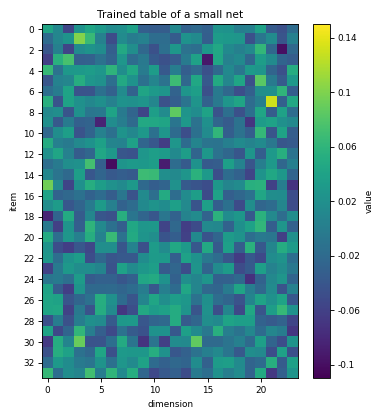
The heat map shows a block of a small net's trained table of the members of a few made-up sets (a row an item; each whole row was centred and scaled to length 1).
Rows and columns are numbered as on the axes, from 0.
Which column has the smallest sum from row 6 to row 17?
23
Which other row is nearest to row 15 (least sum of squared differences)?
0
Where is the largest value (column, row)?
21, 7
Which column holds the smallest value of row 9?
5
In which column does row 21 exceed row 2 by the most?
22
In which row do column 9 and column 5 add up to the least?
30
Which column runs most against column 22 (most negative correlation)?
18
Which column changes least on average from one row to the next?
17
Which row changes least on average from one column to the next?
11
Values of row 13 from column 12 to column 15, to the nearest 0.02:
-0.02 -0.04 0.02 -0.04
